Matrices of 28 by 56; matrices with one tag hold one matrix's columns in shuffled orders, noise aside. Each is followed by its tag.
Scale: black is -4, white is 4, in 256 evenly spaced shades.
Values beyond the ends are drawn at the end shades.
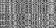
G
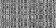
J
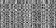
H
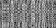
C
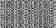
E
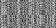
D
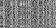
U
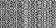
E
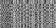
H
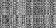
D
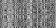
J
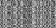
U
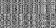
G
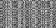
E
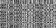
H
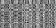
H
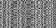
E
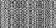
E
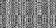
D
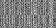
D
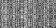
J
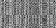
D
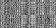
D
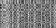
H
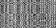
G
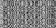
U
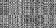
D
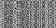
E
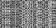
E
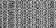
E
